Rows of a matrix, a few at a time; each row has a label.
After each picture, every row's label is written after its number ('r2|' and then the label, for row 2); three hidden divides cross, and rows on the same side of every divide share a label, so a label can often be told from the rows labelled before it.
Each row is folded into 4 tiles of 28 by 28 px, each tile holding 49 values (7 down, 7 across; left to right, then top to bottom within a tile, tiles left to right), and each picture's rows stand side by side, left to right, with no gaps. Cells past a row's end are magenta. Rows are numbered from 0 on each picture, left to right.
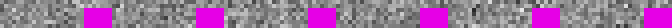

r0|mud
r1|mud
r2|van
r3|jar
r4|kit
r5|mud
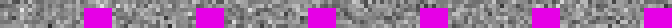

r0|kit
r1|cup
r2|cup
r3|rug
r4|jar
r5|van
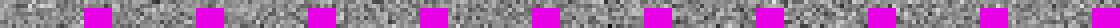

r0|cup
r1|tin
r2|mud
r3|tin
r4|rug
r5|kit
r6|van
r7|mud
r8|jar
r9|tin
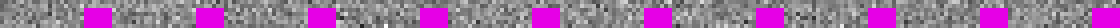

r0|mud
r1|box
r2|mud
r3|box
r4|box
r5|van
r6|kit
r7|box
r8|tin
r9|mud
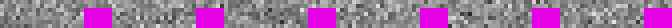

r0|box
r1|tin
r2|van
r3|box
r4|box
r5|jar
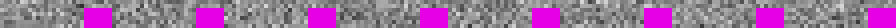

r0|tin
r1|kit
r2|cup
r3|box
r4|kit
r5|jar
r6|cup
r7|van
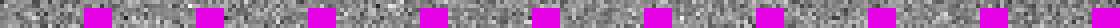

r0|cup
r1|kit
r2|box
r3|van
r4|tin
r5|mud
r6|mud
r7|kit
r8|tin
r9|mud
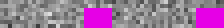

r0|jar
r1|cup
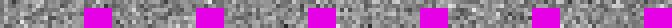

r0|kit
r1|kit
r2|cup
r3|van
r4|box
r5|van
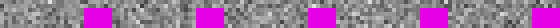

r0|mud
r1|van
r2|box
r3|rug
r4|cup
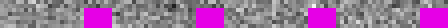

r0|rug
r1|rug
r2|box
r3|cup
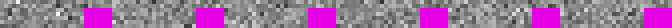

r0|cup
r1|tin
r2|cup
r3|tin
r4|cup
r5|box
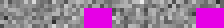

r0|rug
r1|rug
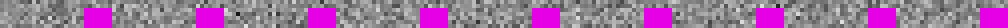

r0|cup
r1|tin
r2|box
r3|rug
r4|mud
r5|mud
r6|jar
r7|kit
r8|rug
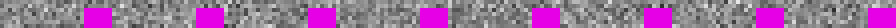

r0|cup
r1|mud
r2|tin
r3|box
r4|tin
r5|rug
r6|van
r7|mud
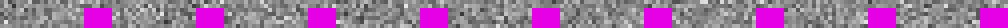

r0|rug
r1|tin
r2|mud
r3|rug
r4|box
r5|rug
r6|rug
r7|kit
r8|rug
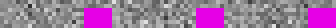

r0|kit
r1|tin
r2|box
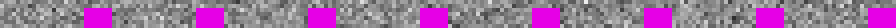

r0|tin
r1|box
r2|cup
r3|kit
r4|jar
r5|kit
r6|mud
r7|van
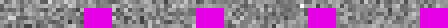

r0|box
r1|tin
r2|kit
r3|van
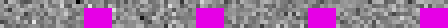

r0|jar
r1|van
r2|mud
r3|jar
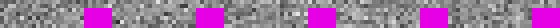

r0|kit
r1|jar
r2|mud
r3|kit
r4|cup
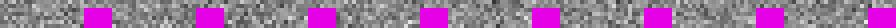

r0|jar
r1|jar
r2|cup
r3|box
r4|kit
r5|rug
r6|rug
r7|kit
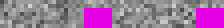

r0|cup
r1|jar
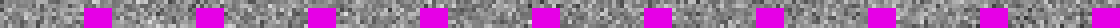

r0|mud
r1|rug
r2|box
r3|van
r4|tin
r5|cup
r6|box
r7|van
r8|jar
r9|box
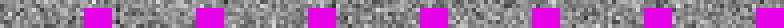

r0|jar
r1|jar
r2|cup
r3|box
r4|rug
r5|tin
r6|cup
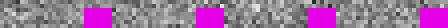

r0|kit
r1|mud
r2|jar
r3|rug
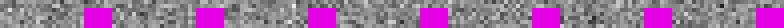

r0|kit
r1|van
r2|tin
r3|mud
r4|tin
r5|van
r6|kit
